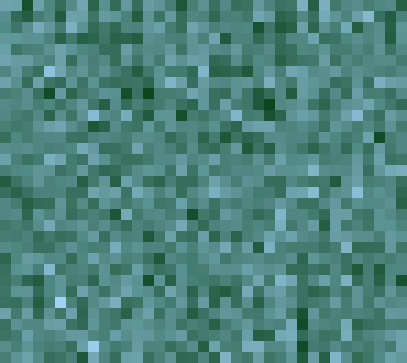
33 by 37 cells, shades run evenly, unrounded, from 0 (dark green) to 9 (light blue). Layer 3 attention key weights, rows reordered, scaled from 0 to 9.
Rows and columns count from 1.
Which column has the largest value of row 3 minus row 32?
28
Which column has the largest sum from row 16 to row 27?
26
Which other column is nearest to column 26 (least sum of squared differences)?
17
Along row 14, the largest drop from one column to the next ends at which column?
23
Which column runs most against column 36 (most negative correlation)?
18
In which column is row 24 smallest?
15
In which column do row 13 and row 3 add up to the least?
24
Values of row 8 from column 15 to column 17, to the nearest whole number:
5 7 6
